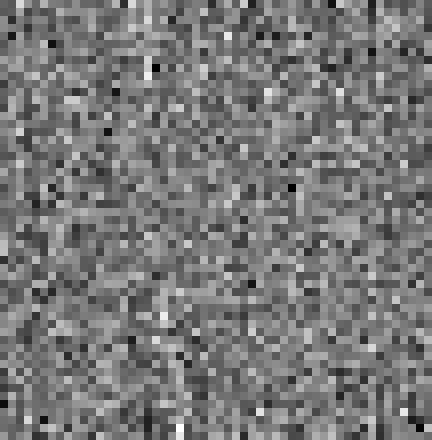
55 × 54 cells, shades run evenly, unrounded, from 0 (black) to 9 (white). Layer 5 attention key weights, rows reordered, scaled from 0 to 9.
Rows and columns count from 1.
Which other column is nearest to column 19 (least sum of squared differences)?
48
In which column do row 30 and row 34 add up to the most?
38
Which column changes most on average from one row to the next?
20
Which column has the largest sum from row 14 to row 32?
9
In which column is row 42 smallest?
22
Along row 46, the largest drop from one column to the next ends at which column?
24
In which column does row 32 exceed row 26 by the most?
7
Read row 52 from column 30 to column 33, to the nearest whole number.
6 3 2 8
